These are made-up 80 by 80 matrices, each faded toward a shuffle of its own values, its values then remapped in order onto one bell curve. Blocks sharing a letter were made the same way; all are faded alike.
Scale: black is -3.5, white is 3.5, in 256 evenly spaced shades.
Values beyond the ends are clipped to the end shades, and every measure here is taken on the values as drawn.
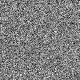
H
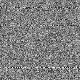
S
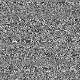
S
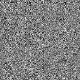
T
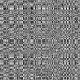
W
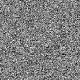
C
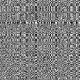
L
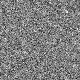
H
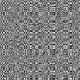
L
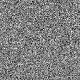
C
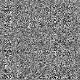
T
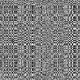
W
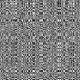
L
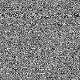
S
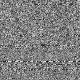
S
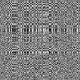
W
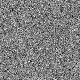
H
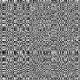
L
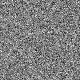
H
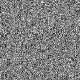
C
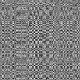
W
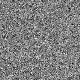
H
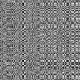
W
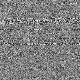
S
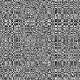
L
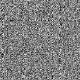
T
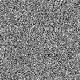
C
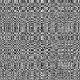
W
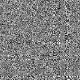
T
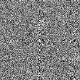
T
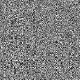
T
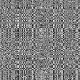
L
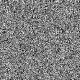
C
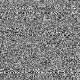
S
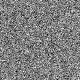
H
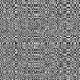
W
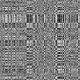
W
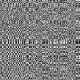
L
